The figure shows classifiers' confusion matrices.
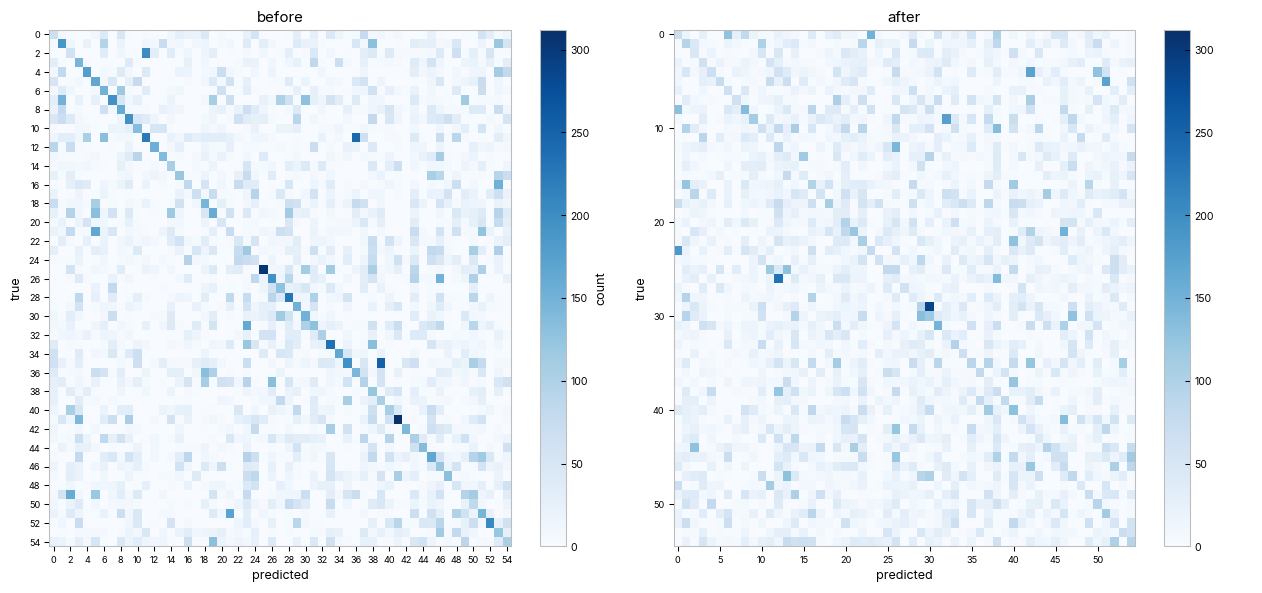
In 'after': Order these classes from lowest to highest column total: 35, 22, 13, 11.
11, 35, 13, 22
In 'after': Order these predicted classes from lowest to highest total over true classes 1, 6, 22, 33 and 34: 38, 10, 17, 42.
17, 42, 38, 10
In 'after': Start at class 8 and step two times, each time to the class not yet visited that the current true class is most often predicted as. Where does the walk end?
23
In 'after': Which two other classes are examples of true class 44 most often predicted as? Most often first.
2, 21
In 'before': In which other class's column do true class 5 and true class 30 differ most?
27
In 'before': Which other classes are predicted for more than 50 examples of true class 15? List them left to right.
23, 45, 46, 53, 54
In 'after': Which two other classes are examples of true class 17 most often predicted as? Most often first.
44, 2
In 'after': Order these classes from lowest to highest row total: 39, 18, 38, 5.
39, 5, 38, 18
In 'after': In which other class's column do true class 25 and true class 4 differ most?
42
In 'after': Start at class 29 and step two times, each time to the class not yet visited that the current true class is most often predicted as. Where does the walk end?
47
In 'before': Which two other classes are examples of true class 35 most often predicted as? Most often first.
39, 50
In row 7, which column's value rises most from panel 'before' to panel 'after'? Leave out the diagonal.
42
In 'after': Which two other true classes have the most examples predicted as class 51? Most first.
5, 42
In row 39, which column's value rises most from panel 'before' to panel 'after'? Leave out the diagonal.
36
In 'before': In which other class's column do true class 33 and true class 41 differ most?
3
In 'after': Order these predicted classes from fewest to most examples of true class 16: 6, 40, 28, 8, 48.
48, 6, 8, 28, 40
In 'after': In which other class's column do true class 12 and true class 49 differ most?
26
